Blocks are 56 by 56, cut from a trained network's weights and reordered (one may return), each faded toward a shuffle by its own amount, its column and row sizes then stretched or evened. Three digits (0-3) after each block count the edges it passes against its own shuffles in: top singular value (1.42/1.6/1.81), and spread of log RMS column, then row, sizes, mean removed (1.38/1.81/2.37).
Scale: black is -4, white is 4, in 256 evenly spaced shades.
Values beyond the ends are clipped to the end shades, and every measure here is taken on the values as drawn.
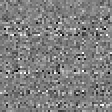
0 2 3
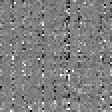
1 3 0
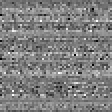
3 0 3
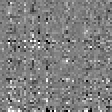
1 3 3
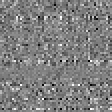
3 1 3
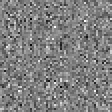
2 3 1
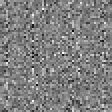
3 3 1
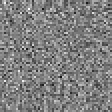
2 0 1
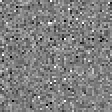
0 2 0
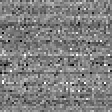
2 0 2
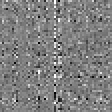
2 3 2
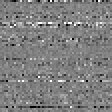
2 0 3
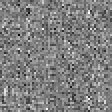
1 3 0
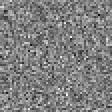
1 0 0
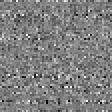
0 0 3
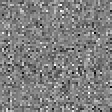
0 2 2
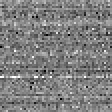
3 0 2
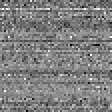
3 0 2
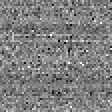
1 0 1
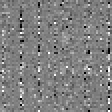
2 3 0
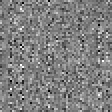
1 3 0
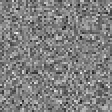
3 0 1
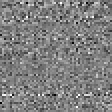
2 0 3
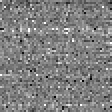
1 0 1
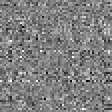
2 1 3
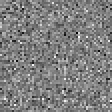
0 1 1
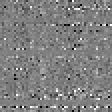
1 1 3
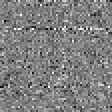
1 0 3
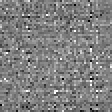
2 2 1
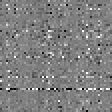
2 2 3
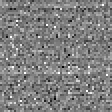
1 0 1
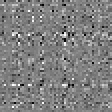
3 3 3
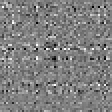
3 2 3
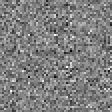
2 2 0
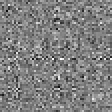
3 2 2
